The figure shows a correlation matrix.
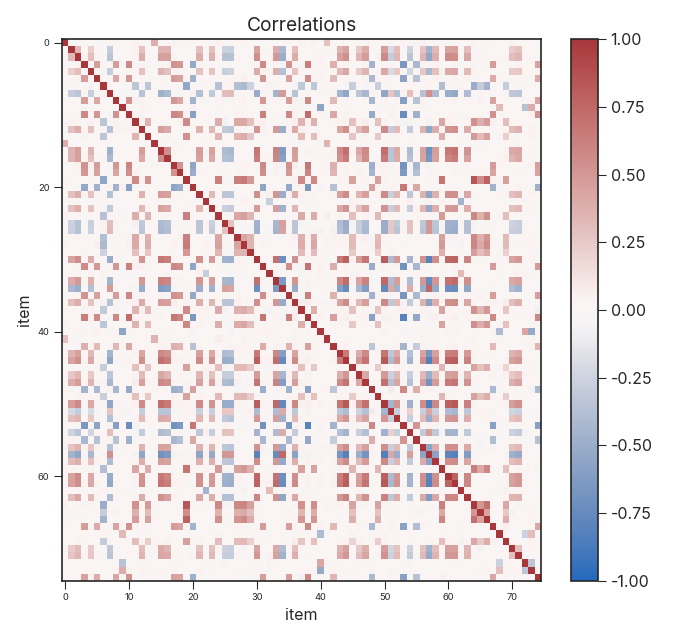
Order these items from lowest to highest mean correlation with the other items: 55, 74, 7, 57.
57, 7, 55, 74
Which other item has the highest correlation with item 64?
19
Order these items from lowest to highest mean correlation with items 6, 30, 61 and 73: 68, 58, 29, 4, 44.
29, 68, 4, 58, 44
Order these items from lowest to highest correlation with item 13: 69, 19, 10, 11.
10, 69, 11, 19
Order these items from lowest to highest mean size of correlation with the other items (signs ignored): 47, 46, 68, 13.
68, 13, 46, 47
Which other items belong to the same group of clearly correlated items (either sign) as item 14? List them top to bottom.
0, 41
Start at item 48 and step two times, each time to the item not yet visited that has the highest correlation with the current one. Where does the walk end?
20
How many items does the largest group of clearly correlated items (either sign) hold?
31
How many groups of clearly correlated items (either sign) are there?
6
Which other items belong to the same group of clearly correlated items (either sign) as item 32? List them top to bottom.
22, 62
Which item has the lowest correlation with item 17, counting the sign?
53
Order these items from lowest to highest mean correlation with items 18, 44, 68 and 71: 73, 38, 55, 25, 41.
25, 55, 41, 73, 38
